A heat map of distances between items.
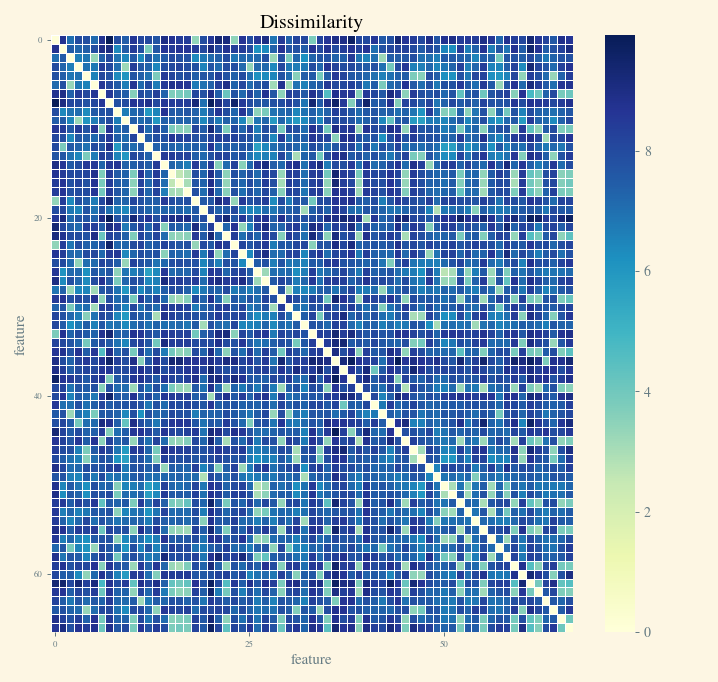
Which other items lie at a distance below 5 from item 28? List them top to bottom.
2, 5, 30, 42, 57
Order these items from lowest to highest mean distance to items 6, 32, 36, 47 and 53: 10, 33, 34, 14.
10, 34, 14, 33
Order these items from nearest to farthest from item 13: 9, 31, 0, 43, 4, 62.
31, 4, 9, 43, 0, 62
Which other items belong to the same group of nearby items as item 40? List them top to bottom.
20
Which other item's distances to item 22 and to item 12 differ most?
1
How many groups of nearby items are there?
13
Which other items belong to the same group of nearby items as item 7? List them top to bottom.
38, 44
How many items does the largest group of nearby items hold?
17
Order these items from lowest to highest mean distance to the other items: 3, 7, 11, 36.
3, 11, 7, 36
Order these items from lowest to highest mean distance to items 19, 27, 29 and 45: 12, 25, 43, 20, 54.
54, 12, 25, 43, 20
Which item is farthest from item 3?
61
